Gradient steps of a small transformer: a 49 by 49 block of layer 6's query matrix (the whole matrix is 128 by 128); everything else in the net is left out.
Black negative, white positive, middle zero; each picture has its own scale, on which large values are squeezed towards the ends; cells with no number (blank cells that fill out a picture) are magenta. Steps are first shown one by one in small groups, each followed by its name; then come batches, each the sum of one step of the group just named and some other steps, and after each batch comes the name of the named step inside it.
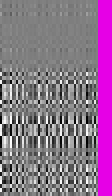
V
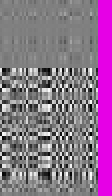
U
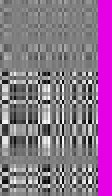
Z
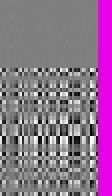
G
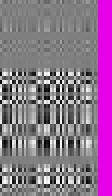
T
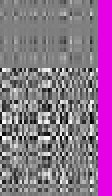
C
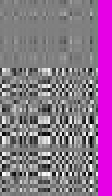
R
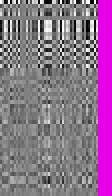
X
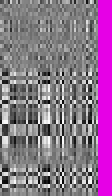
Z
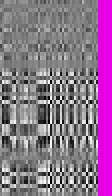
T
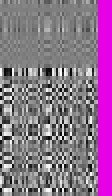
U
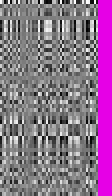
X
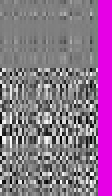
V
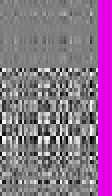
C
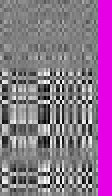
T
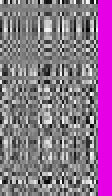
X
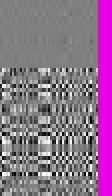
R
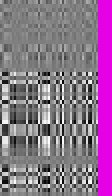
Z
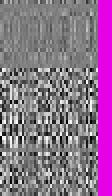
C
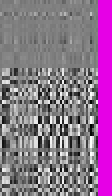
G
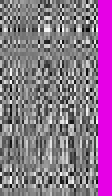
T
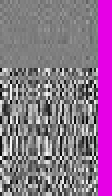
V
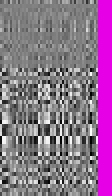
Z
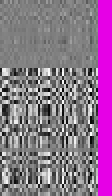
R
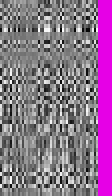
T
